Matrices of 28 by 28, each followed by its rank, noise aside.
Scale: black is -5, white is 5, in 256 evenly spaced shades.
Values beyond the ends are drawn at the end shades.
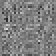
six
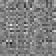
four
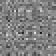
four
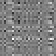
two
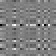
one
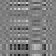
one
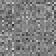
four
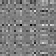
two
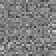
six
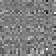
four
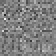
six
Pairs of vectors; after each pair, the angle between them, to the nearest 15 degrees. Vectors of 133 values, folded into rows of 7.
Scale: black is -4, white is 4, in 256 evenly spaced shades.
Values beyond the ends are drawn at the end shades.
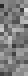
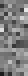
45 degrees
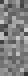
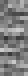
120 degrees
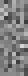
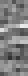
90 degrees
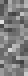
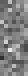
45 degrees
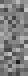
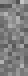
120 degrees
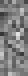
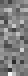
60 degrees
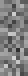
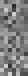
45 degrees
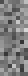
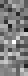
120 degrees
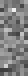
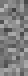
150 degrees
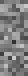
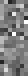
75 degrees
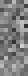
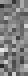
105 degrees
